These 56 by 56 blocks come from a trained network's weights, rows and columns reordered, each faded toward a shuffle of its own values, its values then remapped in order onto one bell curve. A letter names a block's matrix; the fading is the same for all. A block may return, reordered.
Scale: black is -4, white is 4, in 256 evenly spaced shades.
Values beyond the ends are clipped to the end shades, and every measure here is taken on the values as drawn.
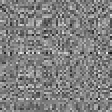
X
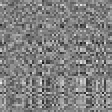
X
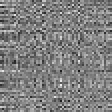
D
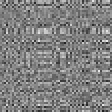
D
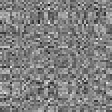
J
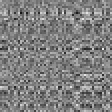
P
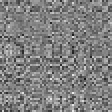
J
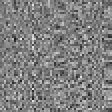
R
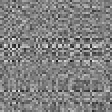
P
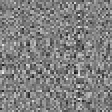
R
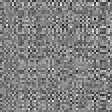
X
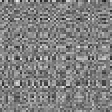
P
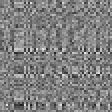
P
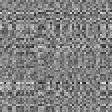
P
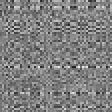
P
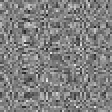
J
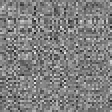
J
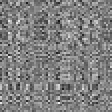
X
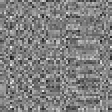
J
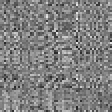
J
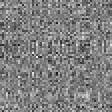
R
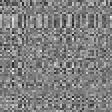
D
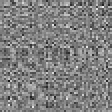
J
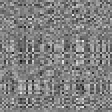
D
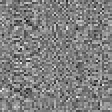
R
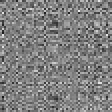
J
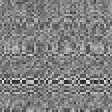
P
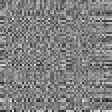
P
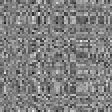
D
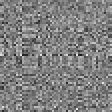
J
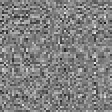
R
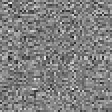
R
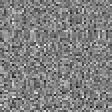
R
